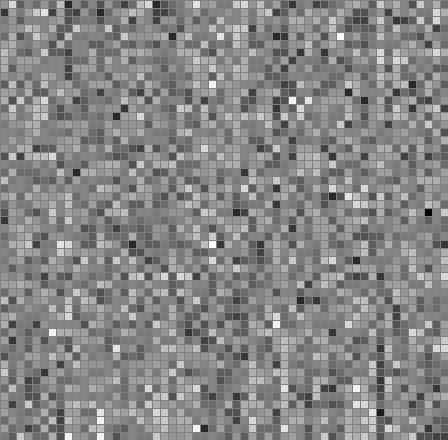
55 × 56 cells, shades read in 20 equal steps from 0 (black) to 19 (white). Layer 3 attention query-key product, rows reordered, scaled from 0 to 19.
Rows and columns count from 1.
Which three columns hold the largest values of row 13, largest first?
37, 39, 6
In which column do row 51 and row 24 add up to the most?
46
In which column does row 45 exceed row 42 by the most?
24
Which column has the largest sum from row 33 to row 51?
36
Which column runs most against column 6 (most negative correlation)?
35
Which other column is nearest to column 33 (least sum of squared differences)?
18
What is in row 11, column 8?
11
